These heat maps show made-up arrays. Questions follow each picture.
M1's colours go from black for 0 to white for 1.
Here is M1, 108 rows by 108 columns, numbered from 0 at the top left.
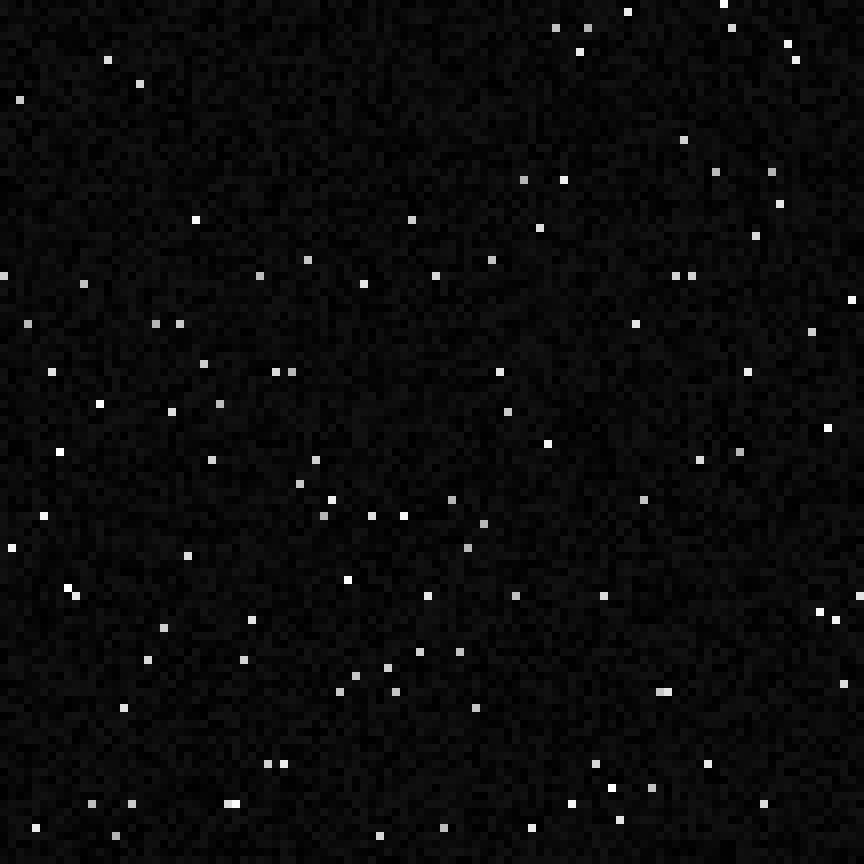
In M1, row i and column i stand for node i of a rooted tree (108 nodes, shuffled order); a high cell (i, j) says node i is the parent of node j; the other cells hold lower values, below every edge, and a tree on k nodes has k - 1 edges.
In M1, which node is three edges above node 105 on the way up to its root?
10
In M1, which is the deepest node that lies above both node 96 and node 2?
50
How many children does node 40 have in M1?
4
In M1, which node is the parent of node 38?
32
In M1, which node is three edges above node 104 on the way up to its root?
76
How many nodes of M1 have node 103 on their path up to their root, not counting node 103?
8
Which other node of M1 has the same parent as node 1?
58
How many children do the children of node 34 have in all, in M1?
8
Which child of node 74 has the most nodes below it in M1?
64
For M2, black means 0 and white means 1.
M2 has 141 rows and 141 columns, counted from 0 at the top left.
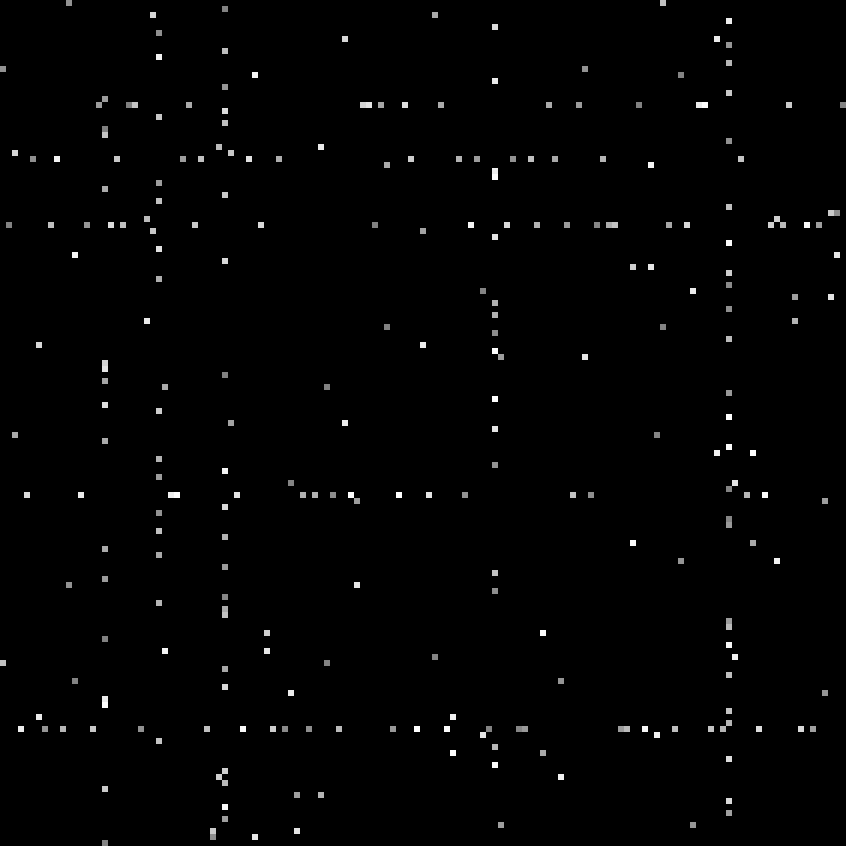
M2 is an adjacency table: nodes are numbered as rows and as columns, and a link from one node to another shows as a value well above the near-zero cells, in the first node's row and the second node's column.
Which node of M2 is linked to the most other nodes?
node 121
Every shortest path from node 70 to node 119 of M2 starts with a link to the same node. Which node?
node 57
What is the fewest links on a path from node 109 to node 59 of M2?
7
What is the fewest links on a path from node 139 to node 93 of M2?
4
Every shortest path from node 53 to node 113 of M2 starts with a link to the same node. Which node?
node 24
